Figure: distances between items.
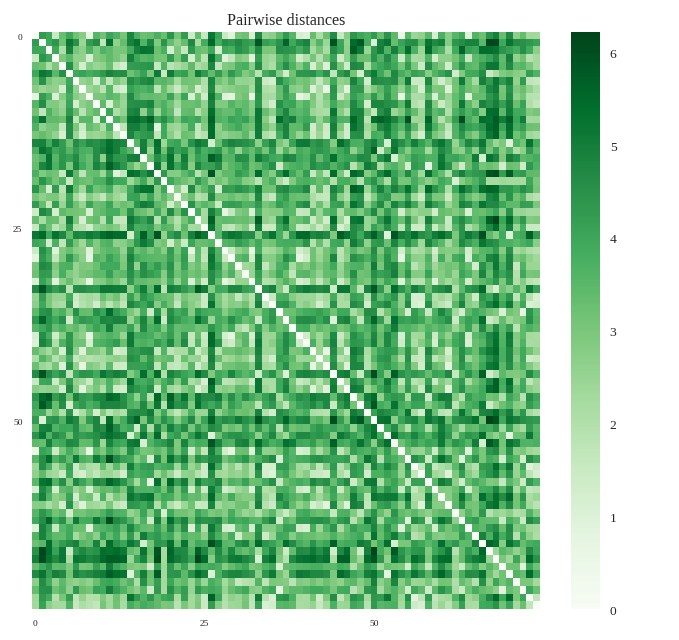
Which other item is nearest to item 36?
72
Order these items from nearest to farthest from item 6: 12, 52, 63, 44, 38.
12, 38, 44, 52, 63
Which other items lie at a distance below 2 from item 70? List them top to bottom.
14, 26, 52
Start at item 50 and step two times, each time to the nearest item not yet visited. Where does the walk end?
10
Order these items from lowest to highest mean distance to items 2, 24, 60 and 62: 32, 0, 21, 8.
21, 32, 8, 0
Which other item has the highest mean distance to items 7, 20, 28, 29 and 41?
68
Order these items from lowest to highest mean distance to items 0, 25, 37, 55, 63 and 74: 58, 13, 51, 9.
58, 51, 13, 9
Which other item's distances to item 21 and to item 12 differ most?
18
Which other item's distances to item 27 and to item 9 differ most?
11
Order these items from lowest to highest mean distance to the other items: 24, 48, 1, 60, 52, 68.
24, 60, 48, 52, 1, 68
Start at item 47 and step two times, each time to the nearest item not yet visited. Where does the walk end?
17
